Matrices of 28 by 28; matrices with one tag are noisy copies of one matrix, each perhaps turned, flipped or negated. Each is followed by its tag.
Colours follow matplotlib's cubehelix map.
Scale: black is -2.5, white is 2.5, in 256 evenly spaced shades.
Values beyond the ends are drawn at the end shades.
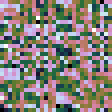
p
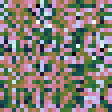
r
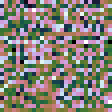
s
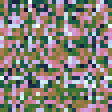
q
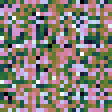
q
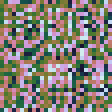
s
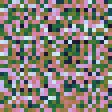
s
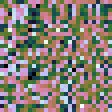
r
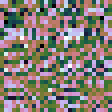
r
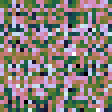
q
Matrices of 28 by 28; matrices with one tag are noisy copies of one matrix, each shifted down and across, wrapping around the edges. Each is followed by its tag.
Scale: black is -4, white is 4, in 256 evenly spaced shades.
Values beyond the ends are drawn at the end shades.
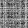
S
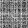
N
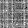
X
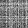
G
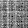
S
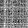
S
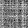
S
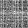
N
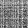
N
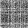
G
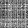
G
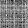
G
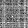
S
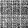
G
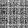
X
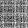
X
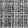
G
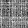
G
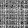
N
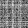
S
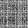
G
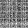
N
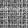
N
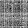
G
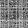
G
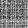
N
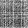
G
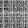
N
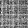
X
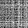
S
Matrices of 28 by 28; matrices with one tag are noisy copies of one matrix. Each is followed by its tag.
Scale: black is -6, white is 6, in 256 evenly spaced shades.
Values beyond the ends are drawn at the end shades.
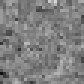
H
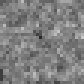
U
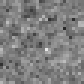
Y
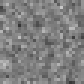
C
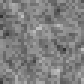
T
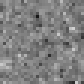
C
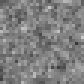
U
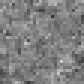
H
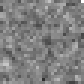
C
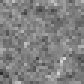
H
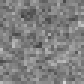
Y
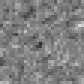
Y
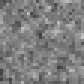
U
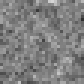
H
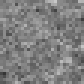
H
